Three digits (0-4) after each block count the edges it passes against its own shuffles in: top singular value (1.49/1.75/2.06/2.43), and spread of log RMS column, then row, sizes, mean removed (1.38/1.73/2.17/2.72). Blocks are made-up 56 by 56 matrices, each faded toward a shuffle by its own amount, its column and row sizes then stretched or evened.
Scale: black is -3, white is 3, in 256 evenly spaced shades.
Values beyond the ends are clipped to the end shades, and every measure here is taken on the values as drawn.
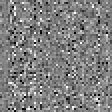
0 4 1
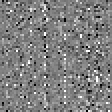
1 4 1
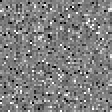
1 0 0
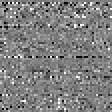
0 0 4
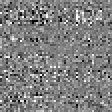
1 3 4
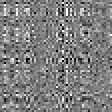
4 4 3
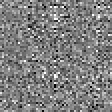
2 2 2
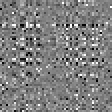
4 3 3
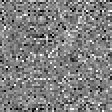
3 0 2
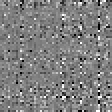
2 4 3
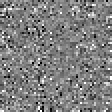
0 3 1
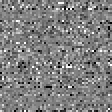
0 0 4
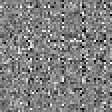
2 3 3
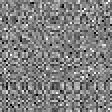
4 1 0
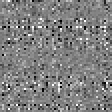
1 3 4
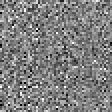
2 3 0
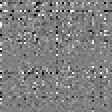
1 3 4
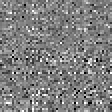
3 1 3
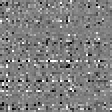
2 3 4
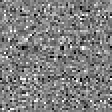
2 0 2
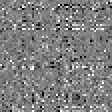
3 2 3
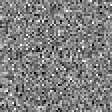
2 0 0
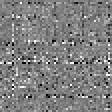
2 2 4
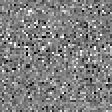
0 0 3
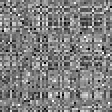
4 0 3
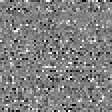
0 0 4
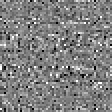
2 1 3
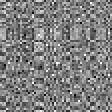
4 2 0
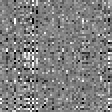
4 4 2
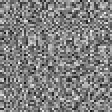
3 0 1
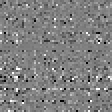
1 2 4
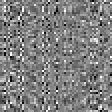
4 4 1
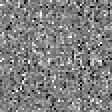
1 1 0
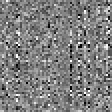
2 4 1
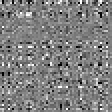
3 4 4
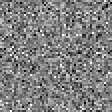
2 0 1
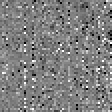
0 4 0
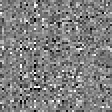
2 3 3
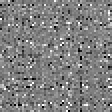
0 3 3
